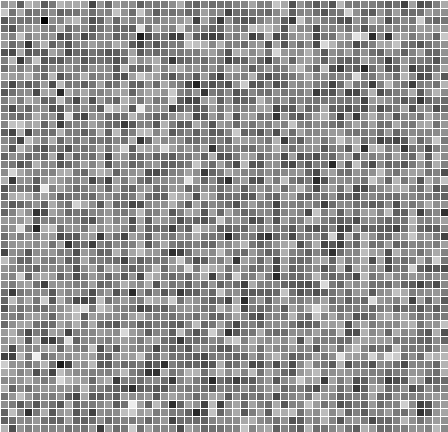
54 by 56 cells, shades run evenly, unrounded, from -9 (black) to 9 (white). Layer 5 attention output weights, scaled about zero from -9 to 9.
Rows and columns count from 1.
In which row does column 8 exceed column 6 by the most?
3
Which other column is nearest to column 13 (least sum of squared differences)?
48
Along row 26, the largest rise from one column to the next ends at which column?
10
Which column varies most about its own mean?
18
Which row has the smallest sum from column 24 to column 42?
11
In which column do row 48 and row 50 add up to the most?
8
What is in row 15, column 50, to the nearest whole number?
-3
